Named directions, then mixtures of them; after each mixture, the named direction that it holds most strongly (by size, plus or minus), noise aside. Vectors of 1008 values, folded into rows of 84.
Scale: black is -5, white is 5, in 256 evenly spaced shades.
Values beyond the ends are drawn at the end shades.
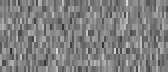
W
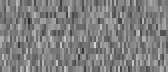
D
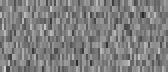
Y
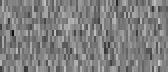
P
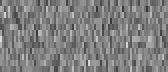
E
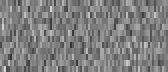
Y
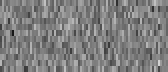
P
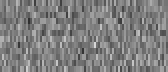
D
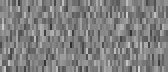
W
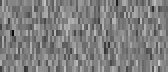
P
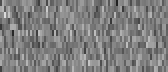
E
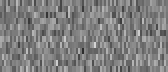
D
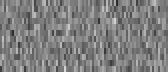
P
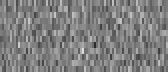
D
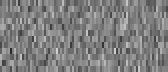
W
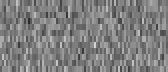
D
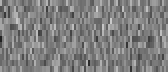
E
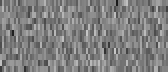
P
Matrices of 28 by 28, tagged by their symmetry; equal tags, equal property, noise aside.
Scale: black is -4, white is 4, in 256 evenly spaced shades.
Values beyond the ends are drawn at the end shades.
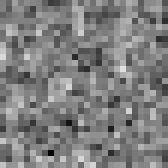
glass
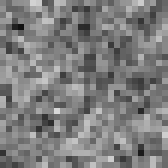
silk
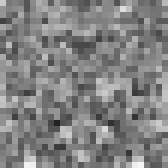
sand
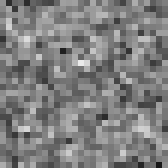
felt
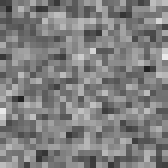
felt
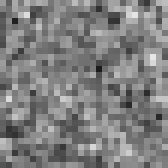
glass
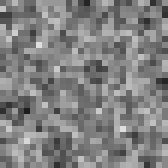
silk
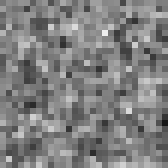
glass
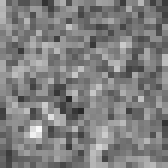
silk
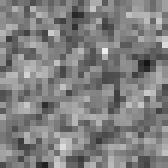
glass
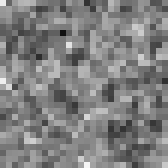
silk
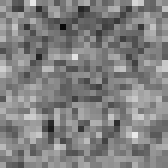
sand
